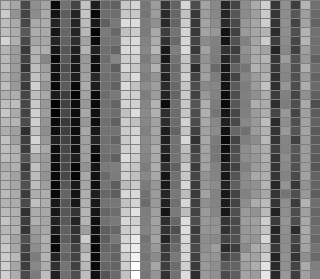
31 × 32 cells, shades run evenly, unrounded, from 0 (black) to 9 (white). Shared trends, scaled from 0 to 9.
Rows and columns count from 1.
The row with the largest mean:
30
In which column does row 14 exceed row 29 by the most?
4
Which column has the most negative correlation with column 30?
19
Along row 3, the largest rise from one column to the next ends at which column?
9
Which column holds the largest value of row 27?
14
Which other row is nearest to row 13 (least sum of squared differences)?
17
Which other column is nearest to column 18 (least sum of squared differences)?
11
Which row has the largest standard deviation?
12
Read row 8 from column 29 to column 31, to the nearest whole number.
5 3 6
